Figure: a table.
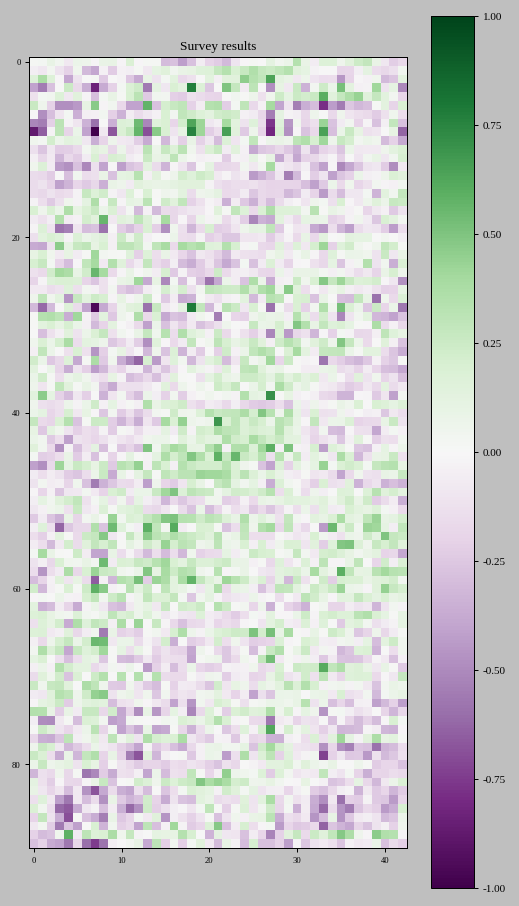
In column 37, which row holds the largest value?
4
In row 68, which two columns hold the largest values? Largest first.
27, 26
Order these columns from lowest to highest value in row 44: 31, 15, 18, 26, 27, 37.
37, 31, 18, 15, 26, 27
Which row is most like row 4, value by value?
69
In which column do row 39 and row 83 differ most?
7
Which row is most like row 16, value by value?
39
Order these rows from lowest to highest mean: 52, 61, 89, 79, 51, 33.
89, 79, 51, 33, 61, 52
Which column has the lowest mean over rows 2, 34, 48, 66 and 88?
12
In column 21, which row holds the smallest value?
29
